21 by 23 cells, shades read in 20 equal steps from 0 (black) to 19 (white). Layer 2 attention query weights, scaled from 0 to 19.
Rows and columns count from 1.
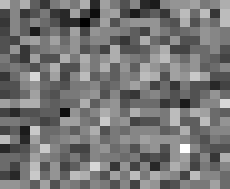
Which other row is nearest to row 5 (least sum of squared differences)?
11
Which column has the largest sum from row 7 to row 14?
9
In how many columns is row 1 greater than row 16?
10
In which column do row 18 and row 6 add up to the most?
12
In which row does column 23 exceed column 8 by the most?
3
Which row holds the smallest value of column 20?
19
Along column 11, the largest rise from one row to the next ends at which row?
7
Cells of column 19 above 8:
13
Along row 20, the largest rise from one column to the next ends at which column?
20
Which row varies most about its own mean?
2
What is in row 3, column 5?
8
